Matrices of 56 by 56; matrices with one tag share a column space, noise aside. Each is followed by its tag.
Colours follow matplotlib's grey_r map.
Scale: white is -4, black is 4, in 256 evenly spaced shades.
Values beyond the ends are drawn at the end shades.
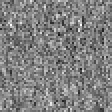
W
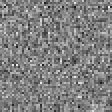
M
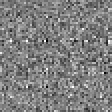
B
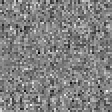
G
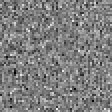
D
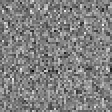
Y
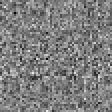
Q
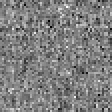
W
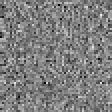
M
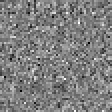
Q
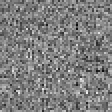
Y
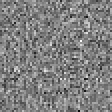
Y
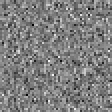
D
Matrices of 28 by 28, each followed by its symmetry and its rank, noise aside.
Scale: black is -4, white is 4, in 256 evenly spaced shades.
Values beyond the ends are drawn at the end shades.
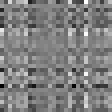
antisymmetric, rank two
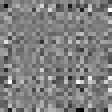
no symmetry, rank three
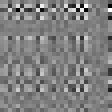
no symmetry, rank one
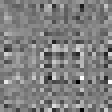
antisymmetric, rank two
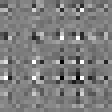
no symmetry, rank two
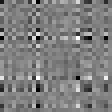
symmetric, rank one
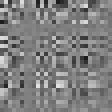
antisymmetric, rank two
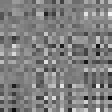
antisymmetric, rank two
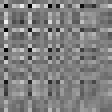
symmetric, rank one
